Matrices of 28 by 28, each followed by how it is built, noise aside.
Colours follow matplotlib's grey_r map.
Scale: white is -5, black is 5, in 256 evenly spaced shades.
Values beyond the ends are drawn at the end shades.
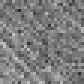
Toeplitz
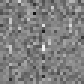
uneven columns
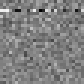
uneven rows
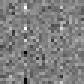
uneven columns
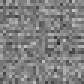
blocks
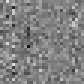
uneven columns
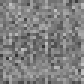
blocks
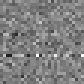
uneven rows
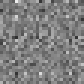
low rank
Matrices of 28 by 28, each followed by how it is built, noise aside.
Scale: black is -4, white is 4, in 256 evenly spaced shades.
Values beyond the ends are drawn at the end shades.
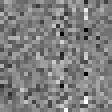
uneven columns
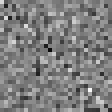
diagonal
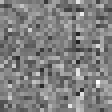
uneven columns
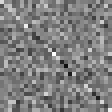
diagonal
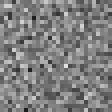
noise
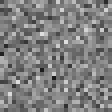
noise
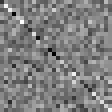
diagonal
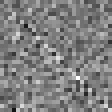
diagonal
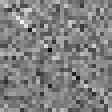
diagonal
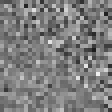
upper triangular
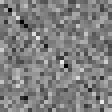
diagonal
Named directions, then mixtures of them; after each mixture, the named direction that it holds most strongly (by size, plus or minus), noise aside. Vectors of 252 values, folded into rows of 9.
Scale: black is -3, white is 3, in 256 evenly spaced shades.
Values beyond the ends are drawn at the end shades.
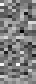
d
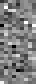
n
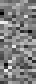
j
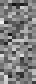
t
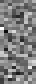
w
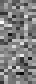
t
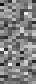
d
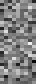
d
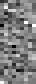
n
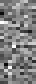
j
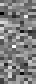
j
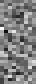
w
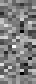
d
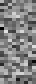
w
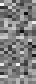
d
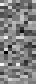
d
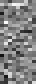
t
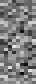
d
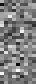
d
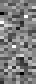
j
